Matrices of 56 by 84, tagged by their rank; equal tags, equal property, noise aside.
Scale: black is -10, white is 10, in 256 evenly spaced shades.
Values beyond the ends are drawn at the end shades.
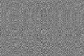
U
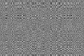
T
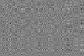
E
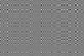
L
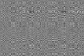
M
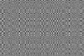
L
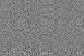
E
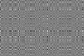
L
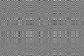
L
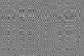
T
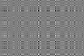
L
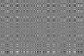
L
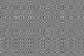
T
